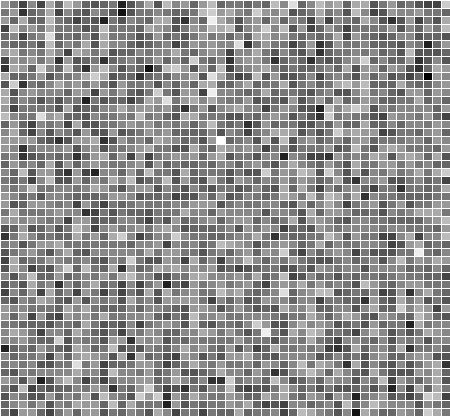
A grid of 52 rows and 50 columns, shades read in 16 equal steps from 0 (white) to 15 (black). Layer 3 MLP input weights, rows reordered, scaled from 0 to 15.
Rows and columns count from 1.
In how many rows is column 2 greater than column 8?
21
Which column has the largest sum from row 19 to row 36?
39
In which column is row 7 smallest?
46
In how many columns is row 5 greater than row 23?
20
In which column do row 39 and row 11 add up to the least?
45
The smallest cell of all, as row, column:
18, 25
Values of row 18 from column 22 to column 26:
8 10 6 0 9
